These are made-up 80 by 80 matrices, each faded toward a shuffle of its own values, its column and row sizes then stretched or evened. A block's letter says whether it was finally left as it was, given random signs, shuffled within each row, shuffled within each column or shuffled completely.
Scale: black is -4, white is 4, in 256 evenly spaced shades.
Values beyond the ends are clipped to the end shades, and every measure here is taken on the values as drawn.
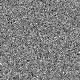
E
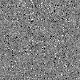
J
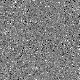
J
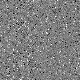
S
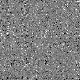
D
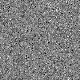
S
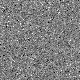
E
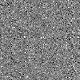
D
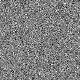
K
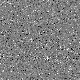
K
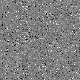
D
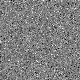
E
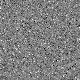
E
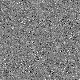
K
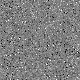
S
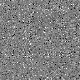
D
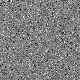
E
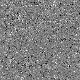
K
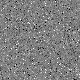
E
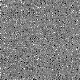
D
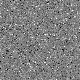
E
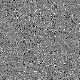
J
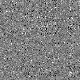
D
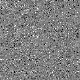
D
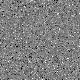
K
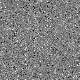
S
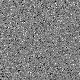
E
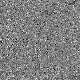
J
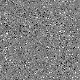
J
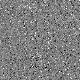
S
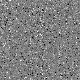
S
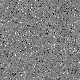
E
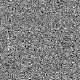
D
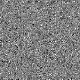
D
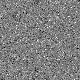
E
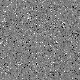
J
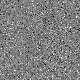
S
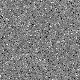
E
